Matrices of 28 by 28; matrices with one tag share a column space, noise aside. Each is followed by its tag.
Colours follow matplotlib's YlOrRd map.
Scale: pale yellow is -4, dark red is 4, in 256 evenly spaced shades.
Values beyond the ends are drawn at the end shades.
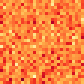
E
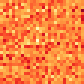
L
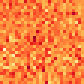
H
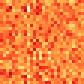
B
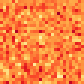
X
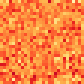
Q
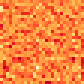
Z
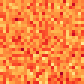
H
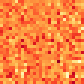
E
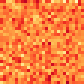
Q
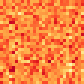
E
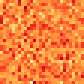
B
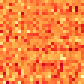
X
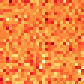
Q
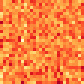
H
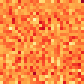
Q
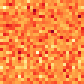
Z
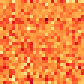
Q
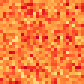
H
